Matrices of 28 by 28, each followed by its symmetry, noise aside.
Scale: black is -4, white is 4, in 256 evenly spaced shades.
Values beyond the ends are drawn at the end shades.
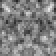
mirrored left to right.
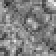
symmetric across the other diagonal.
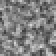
antisymmetric.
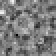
symmetric.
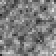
symmetric.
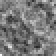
symmetric across the other diagonal.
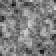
same after a half turn.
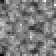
mirrored top to bottom.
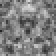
mirrored left to right.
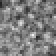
symmetric across the other diagonal.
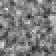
no symmetry.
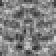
mirrored left to right.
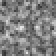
mirrored top to bottom.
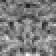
mirrored left to right.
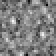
same after a half turn.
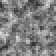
antisymmetric.
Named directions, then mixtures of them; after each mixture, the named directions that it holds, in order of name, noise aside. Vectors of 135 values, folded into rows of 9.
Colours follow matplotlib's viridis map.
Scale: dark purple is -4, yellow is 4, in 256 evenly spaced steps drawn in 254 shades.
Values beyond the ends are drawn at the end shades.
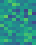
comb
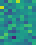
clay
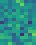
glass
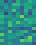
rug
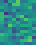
clay, comb, rug.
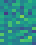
rug.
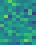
comb.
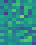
rug.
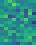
comb.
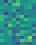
clay, comb, rug.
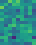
clay, comb.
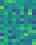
clay, comb, rug.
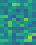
comb, rug.
